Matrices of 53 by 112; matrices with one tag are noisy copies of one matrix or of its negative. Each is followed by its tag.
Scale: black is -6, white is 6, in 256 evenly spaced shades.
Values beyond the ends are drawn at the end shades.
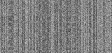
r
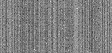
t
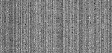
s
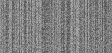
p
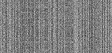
t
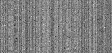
r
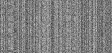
r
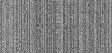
s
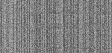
s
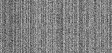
s
